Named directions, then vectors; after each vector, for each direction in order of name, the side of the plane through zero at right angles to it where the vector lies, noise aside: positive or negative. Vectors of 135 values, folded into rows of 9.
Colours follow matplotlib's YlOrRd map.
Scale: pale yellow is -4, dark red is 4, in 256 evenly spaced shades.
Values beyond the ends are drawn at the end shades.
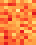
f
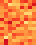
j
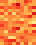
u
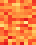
positive, positive, negative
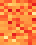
negative, positive, negative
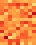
positive, negative, positive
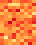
negative, positive, negative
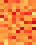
negative, negative, negative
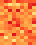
negative, positive, negative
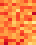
positive, positive, positive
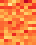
negative, positive, positive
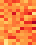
negative, negative, negative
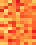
negative, negative, positive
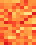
positive, positive, positive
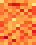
positive, negative, positive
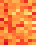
positive, positive, positive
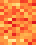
negative, positive, negative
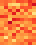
negative, positive, negative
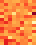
positive, positive, positive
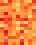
positive, positive, negative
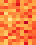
negative, negative, positive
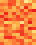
positive, negative, negative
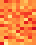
negative, negative, negative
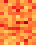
negative, negative, positive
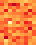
positive, negative, positive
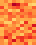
positive, negative, positive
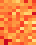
positive, positive, positive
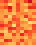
negative, positive, positive
